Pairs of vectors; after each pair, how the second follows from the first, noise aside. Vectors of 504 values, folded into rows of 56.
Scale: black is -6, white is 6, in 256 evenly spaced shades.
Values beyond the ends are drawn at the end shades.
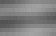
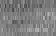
wrapped around, partly zeroed.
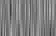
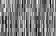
reversed, negated, scaled up.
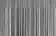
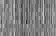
wrapped around.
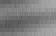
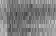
wrapped around.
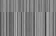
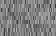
shuffled.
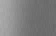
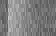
wrapped around.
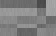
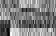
reversed, negated, scaled up.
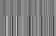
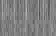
reversed, negated, shrunk.
